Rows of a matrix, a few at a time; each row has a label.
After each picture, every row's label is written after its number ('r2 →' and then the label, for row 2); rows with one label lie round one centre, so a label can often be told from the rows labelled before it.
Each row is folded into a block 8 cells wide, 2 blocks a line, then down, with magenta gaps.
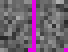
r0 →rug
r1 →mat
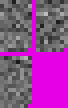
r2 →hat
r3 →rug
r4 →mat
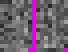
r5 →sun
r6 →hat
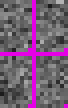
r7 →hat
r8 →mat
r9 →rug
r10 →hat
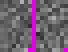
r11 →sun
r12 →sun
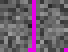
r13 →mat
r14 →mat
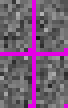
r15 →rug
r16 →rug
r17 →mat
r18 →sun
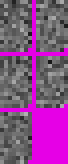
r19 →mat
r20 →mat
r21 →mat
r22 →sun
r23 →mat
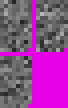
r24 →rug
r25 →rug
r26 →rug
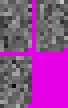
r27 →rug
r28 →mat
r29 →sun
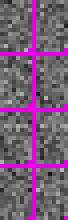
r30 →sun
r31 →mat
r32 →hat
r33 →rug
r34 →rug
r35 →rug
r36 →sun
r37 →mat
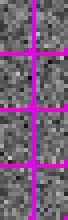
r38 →rug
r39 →hat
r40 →sun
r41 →mat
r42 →hat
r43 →sun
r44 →sun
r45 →mat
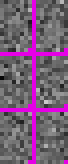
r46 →sun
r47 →mat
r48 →hat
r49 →hat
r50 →sun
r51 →sun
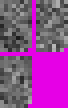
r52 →rug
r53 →sun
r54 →rug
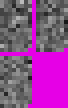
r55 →sun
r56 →sun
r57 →sun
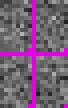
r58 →mat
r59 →sun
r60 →sun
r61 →rug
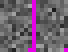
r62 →hat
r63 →sun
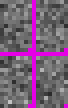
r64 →rug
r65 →mat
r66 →hat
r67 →rug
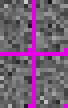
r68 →mat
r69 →hat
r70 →mat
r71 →hat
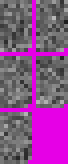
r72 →rug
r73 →sun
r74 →hat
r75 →hat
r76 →mat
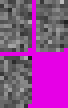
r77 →hat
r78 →mat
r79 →mat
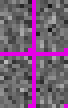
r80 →mat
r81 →sun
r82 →mat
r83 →sun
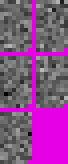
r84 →hat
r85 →sun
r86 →rug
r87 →rug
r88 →sun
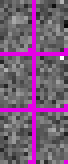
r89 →sun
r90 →mat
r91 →hat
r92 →mat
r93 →rug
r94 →sun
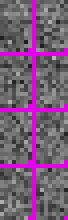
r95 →rug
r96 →rug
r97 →hat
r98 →hat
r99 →sun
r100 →sun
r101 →hat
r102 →rug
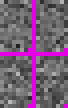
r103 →mat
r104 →mat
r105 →hat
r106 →rug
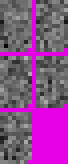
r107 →rug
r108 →sun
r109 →mat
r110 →hat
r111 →rug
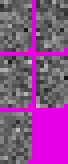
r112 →hat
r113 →hat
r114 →hat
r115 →rug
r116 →sun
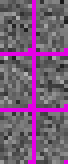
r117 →hat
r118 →sun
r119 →hat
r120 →hat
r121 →rug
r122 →sun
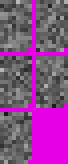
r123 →hat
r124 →sun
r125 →hat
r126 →rug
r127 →sun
